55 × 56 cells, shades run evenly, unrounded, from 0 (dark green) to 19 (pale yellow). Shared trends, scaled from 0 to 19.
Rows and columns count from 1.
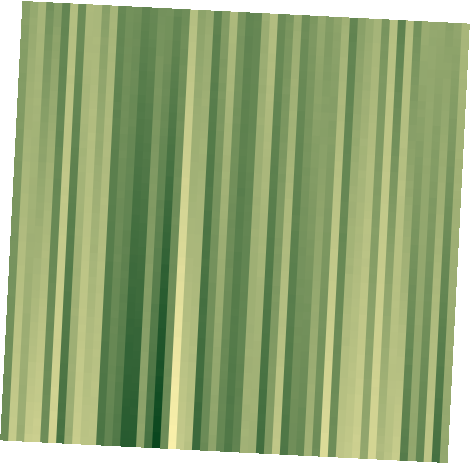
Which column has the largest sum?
22
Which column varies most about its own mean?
20
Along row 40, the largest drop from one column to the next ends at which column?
8
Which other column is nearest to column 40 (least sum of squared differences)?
1
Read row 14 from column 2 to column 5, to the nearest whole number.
12 12 10 11
